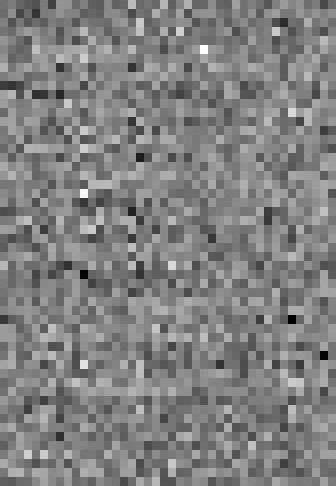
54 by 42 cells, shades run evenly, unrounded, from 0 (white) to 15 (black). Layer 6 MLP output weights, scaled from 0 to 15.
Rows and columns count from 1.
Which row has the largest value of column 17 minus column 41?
24
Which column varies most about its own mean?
11
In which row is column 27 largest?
27
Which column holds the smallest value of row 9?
39
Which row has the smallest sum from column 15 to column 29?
20
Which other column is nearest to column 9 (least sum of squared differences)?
25
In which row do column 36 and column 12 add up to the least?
26
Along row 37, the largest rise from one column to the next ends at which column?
21
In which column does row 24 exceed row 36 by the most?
34
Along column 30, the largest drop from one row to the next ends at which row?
52
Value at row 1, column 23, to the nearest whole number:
7
